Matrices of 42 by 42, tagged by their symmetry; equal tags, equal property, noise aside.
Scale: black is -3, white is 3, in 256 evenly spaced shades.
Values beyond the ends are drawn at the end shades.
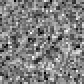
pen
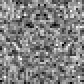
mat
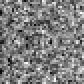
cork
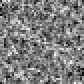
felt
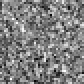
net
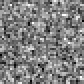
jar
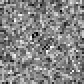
pen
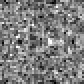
cork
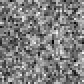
cork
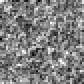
pen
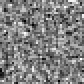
jar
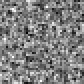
jar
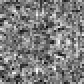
cork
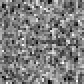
cork
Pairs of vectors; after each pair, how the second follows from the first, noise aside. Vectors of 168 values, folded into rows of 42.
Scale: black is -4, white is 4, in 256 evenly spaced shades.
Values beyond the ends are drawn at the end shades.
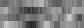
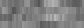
reversed, negated, shrunk.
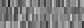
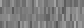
reversed, negated, shrunk.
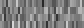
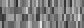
reversed, negated.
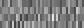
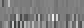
partly zeroed.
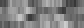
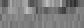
partly zeroed.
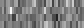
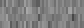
reversed, negated, shrunk.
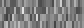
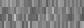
wrapped around, shrunk.
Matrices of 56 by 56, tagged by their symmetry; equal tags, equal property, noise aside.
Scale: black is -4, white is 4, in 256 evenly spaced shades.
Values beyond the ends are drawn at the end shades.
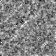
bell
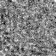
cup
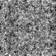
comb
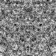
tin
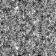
comb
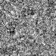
bell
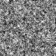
cup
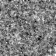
bell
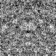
tin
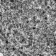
cup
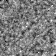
bell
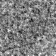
bell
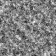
cup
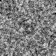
bell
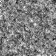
cup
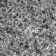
bell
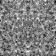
tin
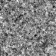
bell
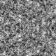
comb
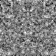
tin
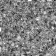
bell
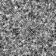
bell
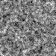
cup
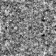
comb
